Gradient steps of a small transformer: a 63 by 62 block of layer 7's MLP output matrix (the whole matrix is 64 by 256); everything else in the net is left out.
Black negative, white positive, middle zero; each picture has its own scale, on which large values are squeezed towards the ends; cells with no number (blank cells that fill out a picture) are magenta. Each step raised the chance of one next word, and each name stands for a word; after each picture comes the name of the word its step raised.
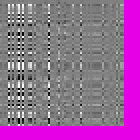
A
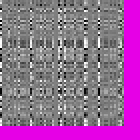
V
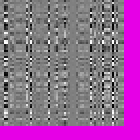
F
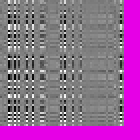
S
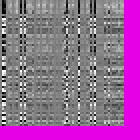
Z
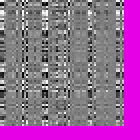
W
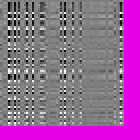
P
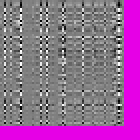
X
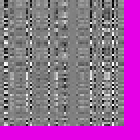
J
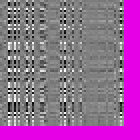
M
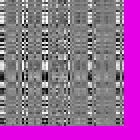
A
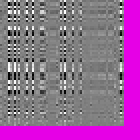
W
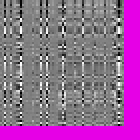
Z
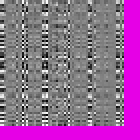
S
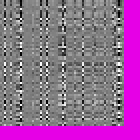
J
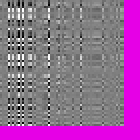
X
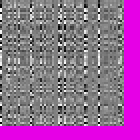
X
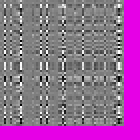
A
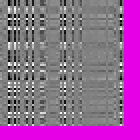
J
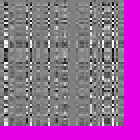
V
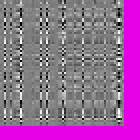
F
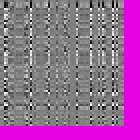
X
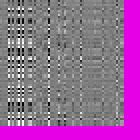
M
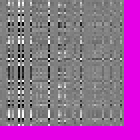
F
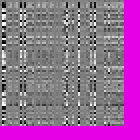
X
